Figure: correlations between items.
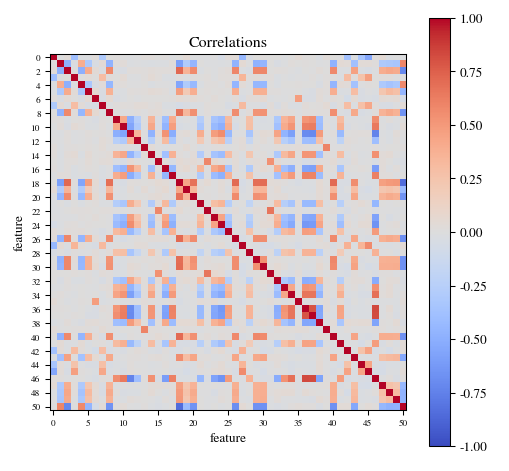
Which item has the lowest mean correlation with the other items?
50
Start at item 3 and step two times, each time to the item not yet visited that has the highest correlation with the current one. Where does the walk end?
27
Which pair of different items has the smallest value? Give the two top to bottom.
18, 50
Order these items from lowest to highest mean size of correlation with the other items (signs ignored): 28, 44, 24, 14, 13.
13, 44, 28, 14, 24
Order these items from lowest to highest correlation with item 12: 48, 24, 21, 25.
25, 48, 21, 24
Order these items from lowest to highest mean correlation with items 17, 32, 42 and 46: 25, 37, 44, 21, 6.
21, 6, 44, 25, 37
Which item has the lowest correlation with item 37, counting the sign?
11
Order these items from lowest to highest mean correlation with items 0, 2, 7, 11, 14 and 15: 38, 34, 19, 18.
34, 38, 19, 18
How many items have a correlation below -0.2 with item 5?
3
